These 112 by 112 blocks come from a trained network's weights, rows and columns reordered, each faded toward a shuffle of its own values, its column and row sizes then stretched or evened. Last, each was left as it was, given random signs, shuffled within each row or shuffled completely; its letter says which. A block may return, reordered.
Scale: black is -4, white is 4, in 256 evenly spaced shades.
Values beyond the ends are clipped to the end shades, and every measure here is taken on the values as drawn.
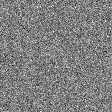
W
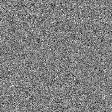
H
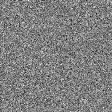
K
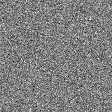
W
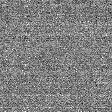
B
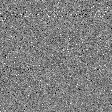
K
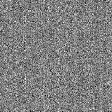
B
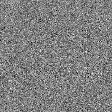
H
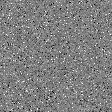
W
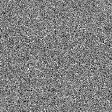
H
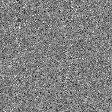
H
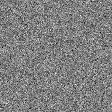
W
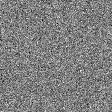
W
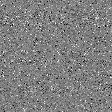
K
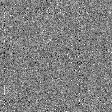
H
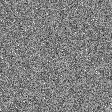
W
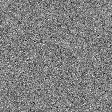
W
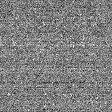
B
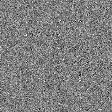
H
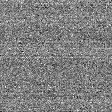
K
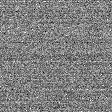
K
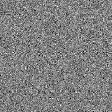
B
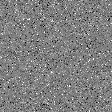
K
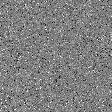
W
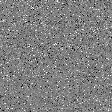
K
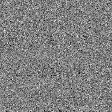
H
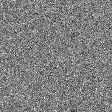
W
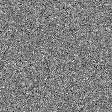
K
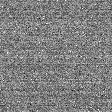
K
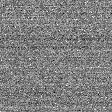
K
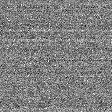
B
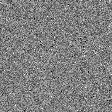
H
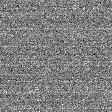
K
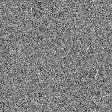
H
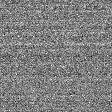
K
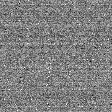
B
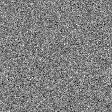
K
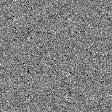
B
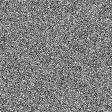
W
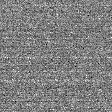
B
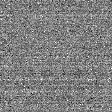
B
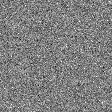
W
